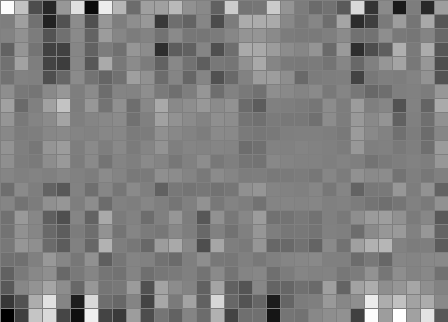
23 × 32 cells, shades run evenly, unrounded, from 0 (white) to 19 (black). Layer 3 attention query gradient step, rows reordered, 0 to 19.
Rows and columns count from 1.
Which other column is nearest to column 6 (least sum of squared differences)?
20
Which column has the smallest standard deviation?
22
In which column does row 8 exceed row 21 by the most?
29
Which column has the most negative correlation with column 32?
19
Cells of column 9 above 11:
2
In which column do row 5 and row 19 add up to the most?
5
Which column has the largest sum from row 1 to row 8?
4
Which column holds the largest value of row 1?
7
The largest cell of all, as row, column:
23, 1
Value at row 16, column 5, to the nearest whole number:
13
